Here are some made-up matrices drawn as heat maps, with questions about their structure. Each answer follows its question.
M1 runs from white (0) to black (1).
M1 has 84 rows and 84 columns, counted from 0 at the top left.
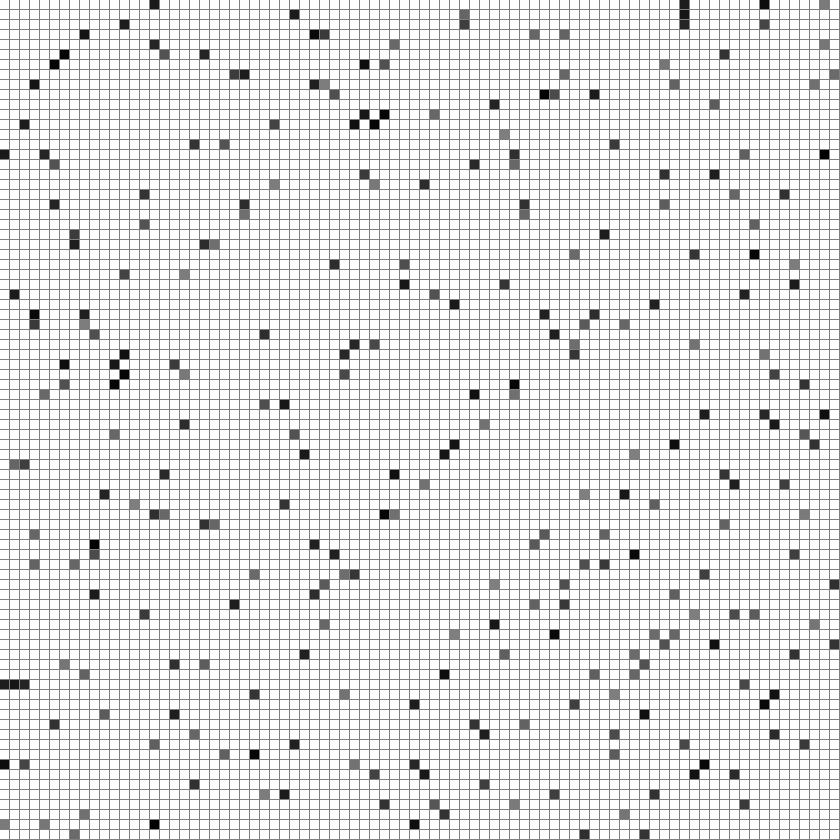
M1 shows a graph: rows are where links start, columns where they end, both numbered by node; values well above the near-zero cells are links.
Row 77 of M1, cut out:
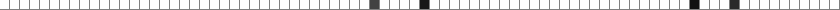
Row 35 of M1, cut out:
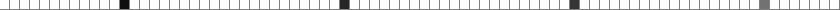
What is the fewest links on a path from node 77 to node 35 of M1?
3
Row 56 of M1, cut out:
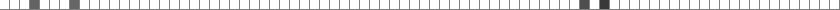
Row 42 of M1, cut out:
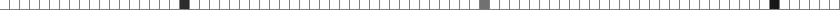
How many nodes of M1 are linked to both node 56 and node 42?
0
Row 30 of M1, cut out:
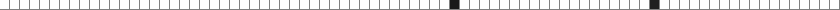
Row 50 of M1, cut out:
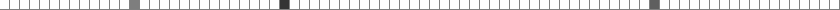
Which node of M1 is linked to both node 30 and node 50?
node 65
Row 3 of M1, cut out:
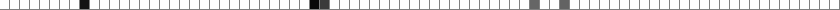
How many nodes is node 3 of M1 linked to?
5
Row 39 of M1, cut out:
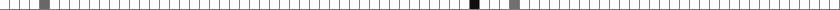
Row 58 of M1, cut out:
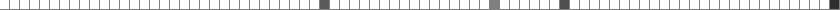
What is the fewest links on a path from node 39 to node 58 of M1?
7
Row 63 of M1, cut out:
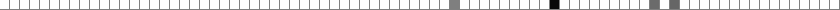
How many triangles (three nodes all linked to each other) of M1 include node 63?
0
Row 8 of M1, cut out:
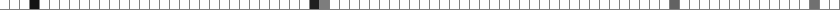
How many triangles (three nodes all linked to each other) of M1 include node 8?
2
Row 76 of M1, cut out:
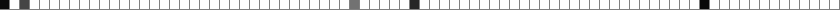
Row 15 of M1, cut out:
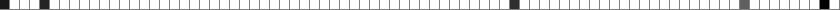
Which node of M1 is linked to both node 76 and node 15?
node 0
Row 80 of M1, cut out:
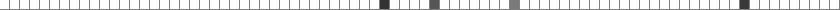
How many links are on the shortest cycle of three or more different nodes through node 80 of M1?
3
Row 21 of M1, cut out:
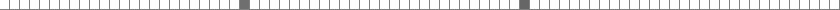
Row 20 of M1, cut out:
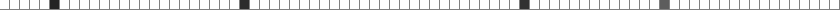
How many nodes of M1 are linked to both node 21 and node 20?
2
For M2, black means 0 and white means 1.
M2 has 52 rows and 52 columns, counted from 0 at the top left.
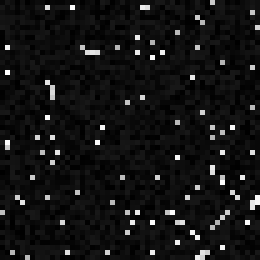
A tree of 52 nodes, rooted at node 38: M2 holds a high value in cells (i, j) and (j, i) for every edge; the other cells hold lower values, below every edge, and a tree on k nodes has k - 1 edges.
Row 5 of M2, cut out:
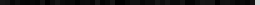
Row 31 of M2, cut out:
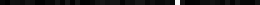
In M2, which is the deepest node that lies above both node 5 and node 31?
51
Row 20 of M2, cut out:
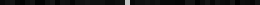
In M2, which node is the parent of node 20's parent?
46
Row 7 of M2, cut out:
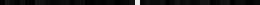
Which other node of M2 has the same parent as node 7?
10
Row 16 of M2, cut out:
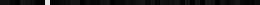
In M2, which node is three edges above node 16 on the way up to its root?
28
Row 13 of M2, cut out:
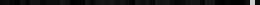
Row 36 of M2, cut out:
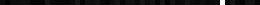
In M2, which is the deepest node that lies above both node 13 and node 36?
50
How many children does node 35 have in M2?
4
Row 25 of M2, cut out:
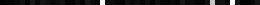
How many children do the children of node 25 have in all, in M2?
5
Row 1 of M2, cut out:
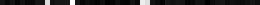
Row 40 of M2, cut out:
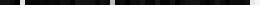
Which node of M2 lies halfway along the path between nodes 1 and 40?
39
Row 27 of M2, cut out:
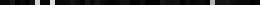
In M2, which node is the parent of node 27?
42
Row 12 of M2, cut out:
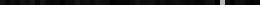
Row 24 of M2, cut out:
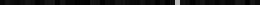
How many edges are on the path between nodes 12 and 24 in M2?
3
